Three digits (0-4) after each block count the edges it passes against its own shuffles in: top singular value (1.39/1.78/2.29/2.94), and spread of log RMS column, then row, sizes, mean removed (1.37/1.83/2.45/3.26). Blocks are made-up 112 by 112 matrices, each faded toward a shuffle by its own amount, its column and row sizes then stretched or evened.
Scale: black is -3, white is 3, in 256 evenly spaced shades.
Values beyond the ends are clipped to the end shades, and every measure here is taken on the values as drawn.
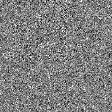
1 2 1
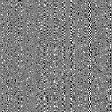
4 4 1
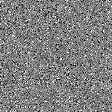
1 1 1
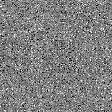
2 0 1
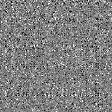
2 1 2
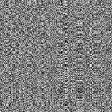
4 3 0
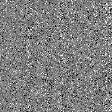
0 3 0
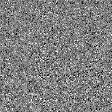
1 2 2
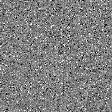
1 1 1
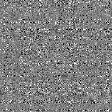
0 3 4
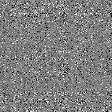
0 2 3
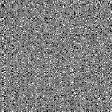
3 2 2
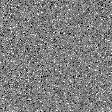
0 1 1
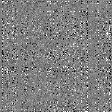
1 4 3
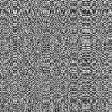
4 3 3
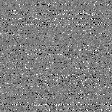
0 1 4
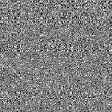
3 1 3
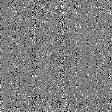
0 4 2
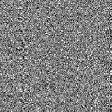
3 2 0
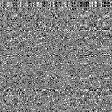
3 0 3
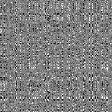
4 4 2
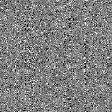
2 3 0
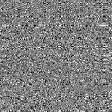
3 0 3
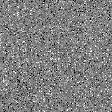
1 1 0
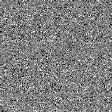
1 1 3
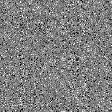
2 2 0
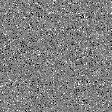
0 2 2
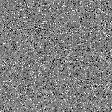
2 0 1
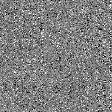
2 3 0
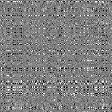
4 3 4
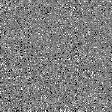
1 3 2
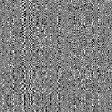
4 4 1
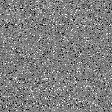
2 0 2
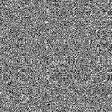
3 2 0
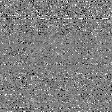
1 1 4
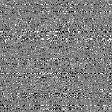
3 1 4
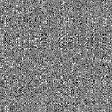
3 2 2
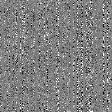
0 4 0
